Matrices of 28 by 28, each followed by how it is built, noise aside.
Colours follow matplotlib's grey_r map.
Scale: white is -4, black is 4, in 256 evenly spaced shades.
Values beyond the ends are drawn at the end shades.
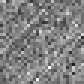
Hankel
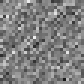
Hankel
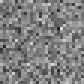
repeating rows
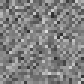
Hankel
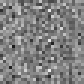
repeating rows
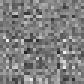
low rank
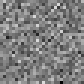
Hankel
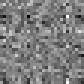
low rank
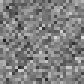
Hankel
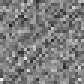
Hankel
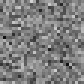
repeating rows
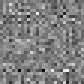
low rank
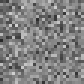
repeating rows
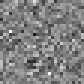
low rank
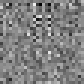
low rank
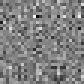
low rank
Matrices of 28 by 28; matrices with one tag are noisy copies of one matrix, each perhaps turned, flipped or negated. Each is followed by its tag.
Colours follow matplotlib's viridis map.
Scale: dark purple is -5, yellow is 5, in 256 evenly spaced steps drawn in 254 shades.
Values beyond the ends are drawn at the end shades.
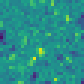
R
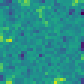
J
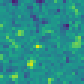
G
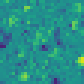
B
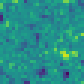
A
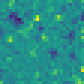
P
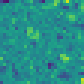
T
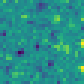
G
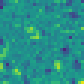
T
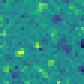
G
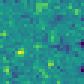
G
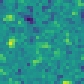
A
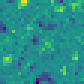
B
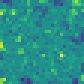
J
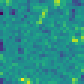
J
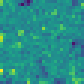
J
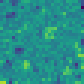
T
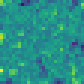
J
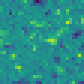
R
